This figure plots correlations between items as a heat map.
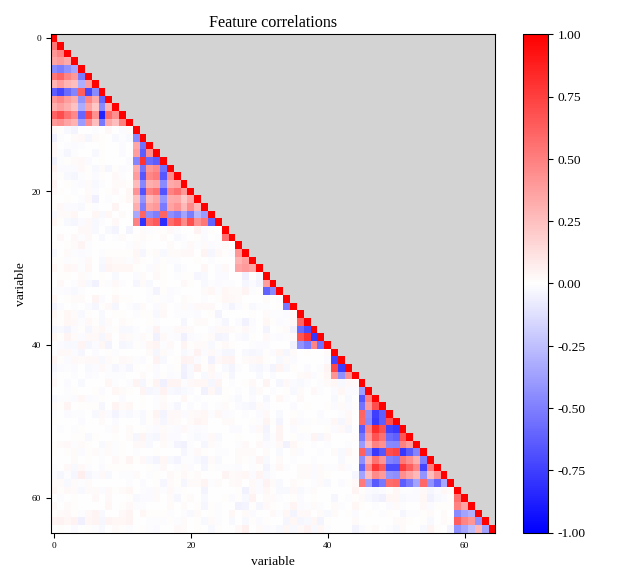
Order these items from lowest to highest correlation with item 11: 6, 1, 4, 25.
4, 25, 6, 1
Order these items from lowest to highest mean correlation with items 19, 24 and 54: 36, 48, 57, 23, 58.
23, 48, 57, 36, 58
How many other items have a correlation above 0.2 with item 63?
3
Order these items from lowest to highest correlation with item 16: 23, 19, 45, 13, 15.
15, 19, 45, 23, 13
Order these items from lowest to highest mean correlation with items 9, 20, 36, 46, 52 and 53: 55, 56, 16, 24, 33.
16, 33, 24, 55, 56
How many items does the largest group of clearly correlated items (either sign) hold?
14
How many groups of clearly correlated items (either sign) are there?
10
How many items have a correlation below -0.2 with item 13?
10
